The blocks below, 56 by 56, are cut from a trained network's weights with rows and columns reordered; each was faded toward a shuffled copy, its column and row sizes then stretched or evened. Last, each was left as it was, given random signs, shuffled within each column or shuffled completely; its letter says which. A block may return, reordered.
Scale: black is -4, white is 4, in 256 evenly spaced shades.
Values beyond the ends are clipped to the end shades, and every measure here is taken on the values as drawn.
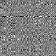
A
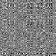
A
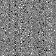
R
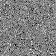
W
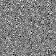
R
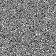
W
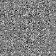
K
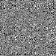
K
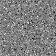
W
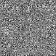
K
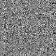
K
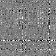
A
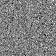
W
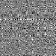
A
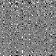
A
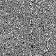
R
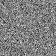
W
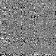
A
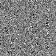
R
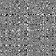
A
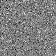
W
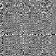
A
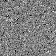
W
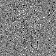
R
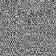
A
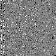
R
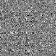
K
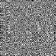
A
